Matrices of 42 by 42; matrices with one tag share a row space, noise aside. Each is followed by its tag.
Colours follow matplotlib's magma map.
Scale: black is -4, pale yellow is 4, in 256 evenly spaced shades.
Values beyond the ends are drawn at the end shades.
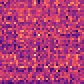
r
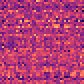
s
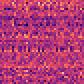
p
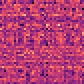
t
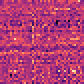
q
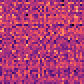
p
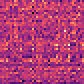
q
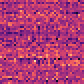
r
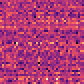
r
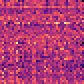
s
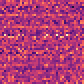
s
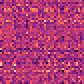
p
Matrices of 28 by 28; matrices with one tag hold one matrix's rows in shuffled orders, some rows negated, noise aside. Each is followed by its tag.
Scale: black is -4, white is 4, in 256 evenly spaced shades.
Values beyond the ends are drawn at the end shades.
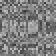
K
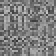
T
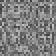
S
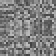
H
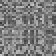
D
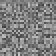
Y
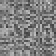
H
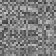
K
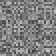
Y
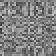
D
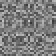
D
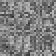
H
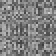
Y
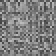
S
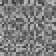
D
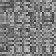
H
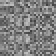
H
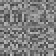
T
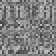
S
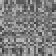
D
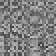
T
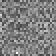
S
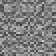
D
